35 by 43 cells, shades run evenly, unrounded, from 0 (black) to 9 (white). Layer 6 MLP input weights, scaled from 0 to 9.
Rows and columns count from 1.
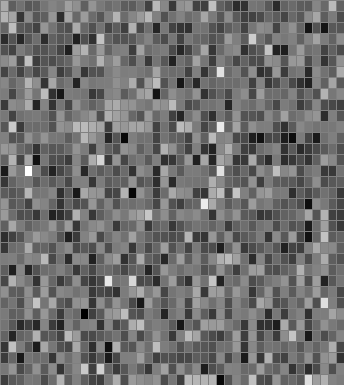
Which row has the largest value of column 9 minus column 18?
31
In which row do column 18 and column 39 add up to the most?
35
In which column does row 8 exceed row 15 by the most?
5
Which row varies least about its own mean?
17
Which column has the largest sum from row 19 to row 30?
41
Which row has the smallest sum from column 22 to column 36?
23
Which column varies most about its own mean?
28
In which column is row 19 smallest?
39
